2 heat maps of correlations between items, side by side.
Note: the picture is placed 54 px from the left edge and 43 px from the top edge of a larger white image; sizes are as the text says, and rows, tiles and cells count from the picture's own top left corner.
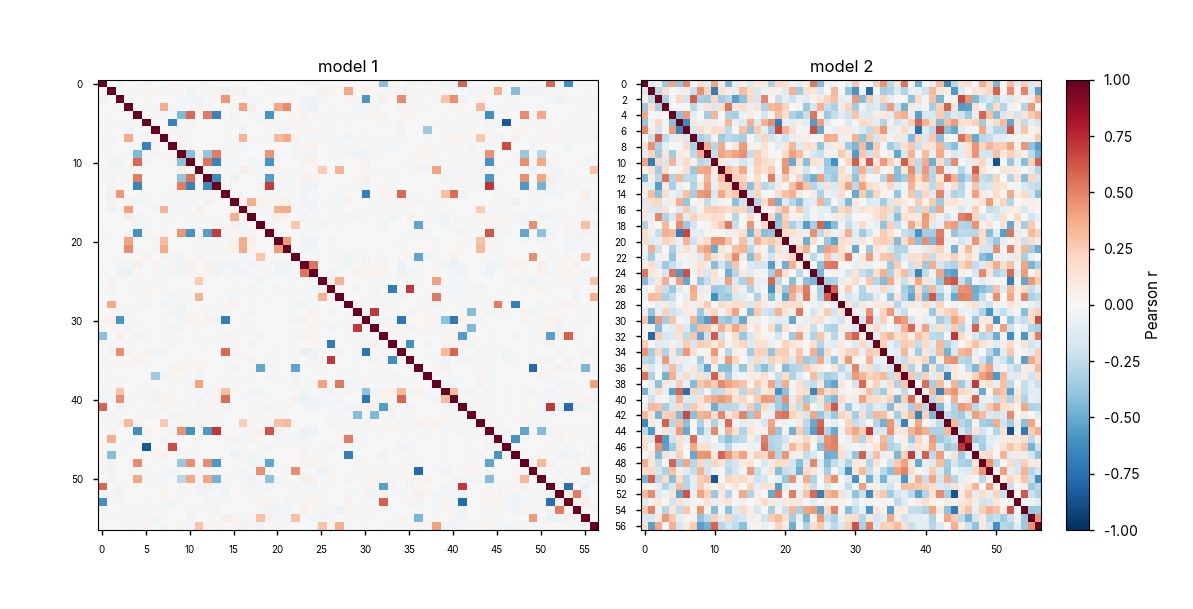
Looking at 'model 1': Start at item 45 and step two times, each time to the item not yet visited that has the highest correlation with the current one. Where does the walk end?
1
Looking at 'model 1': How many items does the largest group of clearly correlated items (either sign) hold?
9
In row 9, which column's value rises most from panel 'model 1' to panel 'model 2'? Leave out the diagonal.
12
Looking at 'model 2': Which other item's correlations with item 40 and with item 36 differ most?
47
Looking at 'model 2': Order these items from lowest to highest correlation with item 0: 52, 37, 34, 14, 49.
14, 49, 52, 34, 37
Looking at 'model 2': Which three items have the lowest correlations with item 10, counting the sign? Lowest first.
50, 1, 27
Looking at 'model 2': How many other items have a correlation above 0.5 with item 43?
3
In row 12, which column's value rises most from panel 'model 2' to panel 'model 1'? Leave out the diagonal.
4
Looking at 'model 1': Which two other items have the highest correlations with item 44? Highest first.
13, 19
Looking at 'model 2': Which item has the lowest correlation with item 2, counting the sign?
13
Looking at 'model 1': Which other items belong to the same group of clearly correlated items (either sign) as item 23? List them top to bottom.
24
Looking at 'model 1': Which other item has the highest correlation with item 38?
27
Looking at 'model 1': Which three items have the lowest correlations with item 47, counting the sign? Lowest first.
28, 45, 1
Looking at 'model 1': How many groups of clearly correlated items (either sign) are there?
14
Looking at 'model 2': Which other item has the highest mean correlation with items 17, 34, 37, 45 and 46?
2
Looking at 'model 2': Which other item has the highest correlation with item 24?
6
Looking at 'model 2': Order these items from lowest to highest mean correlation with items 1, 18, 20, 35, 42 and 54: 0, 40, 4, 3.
0, 4, 40, 3
